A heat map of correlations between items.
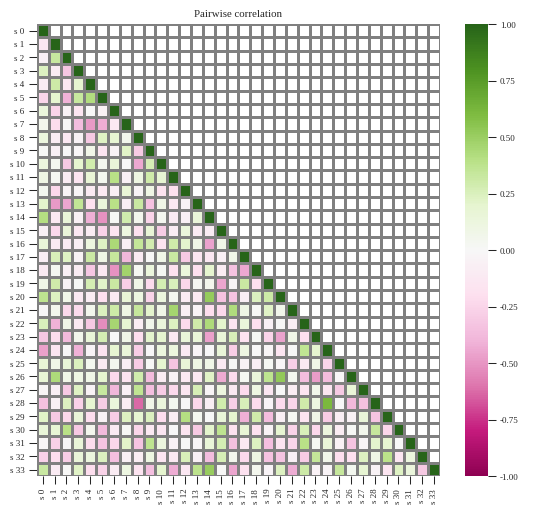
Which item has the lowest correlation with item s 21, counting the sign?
s 33
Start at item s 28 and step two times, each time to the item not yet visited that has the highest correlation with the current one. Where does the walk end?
s 22
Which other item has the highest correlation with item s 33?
s 14
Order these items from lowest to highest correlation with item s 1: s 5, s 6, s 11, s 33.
s 6, s 33, s 11, s 5
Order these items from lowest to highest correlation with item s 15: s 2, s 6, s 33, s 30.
s 6, s 33, s 2, s 30
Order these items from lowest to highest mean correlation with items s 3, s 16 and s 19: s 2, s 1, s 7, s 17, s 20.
s 7, s 2, s 20, s 1, s 17
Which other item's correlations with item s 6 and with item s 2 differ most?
s 13
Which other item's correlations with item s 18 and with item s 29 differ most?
s 16
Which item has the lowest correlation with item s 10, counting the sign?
s 8
